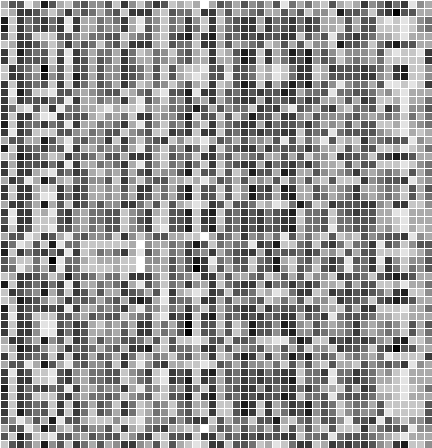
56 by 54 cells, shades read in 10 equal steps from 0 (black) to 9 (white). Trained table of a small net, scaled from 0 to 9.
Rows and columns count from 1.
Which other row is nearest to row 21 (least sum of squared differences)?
4
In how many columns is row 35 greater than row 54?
21
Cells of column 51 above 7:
21
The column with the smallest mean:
3
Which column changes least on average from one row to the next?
53
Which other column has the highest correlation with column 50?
51
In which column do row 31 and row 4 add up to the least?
1
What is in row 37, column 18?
4
